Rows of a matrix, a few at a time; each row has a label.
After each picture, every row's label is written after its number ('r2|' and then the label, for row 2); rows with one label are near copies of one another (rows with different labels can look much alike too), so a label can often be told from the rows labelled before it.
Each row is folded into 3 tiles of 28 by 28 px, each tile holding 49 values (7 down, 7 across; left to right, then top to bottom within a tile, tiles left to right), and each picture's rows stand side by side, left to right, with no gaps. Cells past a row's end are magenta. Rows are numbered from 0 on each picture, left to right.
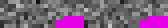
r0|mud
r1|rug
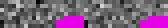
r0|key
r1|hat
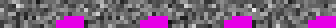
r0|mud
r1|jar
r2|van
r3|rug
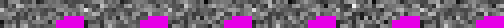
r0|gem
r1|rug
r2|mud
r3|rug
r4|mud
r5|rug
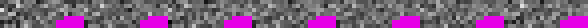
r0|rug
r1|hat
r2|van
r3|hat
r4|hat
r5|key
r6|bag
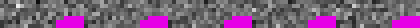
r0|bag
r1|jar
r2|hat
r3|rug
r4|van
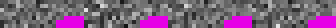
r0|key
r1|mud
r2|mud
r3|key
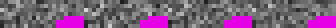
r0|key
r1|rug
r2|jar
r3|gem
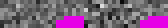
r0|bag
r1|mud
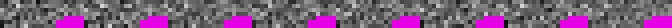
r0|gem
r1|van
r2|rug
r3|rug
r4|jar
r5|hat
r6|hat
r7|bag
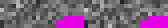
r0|jar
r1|rug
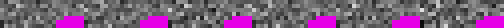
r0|hat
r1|key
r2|hat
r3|rug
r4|jar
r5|rug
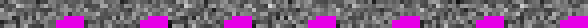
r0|van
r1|key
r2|hat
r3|mud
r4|gem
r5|gem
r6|bag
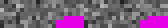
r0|bag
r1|hat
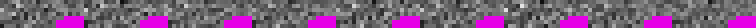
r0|jar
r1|gem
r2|gem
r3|van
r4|bag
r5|jar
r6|mud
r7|mud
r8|key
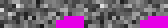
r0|mud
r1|mud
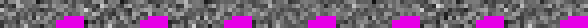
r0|key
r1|rug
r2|key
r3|rug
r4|bag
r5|mud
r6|rug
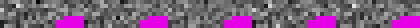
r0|mud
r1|key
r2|bag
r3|rug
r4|mud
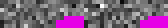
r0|rug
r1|mud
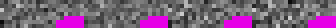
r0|gem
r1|bag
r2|jar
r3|key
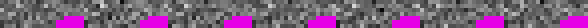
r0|jar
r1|mud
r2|mud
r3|bag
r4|hat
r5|gem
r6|rug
